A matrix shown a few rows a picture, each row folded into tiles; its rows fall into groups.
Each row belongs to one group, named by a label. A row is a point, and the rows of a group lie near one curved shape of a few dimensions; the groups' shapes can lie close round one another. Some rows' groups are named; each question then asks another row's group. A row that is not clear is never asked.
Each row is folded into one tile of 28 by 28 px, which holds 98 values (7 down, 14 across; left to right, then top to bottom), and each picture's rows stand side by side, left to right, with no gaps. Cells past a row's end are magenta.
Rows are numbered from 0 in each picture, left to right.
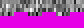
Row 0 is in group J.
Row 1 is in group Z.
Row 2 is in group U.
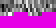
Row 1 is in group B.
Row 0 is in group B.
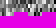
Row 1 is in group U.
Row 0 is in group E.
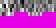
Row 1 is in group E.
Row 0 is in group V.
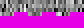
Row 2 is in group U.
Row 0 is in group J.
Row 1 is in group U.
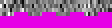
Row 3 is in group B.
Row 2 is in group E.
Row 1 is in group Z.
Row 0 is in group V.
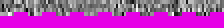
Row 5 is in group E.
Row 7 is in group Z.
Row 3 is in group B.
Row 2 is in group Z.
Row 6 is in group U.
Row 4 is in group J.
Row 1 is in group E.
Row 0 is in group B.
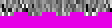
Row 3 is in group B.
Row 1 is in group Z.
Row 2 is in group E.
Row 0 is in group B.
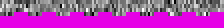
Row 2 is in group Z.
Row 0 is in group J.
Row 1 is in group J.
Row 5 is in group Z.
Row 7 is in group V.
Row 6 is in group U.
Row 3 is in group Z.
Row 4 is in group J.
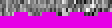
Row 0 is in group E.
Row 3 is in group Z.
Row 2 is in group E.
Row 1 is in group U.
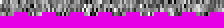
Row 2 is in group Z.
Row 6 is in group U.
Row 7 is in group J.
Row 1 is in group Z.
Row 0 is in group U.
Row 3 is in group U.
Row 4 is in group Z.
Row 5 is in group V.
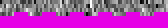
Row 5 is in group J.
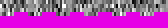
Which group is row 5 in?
J
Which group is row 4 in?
V
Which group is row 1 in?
E
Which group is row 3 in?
U
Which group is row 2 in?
J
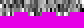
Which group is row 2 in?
B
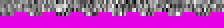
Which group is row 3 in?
U
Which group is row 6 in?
B
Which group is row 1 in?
U
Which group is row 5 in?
U
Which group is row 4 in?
V
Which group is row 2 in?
Z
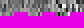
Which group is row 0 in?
E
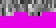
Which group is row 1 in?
J
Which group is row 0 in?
E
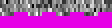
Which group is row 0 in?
U
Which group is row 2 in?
U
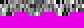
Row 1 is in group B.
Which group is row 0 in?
U
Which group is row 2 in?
U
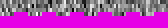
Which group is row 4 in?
J
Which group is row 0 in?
B
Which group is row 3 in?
J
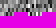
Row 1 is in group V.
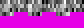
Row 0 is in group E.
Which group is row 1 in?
J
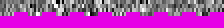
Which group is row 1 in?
B
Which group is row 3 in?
U
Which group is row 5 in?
J
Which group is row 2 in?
U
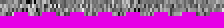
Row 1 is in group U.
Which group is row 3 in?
J
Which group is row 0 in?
U
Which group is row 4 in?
U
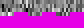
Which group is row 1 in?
J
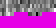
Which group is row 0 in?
E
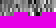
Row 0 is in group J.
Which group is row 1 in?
U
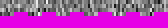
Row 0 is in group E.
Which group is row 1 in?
E
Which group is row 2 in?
B
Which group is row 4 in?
B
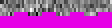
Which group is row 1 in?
Z
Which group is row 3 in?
B
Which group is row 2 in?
Z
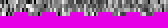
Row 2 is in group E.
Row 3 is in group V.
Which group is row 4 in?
B
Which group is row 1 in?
J
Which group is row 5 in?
U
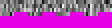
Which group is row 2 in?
Z
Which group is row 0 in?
J
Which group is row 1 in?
B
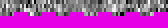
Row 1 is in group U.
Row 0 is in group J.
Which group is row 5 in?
E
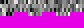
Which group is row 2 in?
E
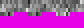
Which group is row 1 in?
J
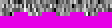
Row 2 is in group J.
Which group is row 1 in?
B
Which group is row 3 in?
B
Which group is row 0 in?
J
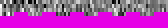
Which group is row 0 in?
V
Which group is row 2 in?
Z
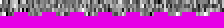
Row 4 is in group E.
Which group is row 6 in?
B
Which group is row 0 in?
U
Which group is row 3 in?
B
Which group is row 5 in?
J
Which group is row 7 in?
B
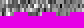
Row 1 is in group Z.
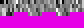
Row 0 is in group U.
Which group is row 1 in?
U
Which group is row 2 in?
U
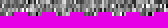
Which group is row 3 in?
E
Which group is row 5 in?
J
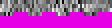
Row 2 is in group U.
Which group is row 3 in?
J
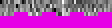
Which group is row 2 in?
E
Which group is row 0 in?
J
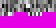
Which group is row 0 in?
B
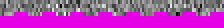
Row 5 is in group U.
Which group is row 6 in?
J
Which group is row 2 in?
V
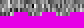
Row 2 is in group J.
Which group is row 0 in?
E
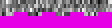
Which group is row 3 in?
V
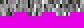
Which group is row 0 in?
U
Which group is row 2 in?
V
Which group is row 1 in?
J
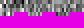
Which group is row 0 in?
V
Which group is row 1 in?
E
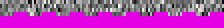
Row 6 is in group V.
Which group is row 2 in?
U
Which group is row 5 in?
Z
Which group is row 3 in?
B
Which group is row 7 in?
U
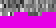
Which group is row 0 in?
V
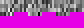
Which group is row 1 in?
J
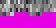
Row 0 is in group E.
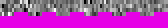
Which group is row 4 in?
E
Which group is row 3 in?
U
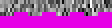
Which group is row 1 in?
Z
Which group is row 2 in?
U
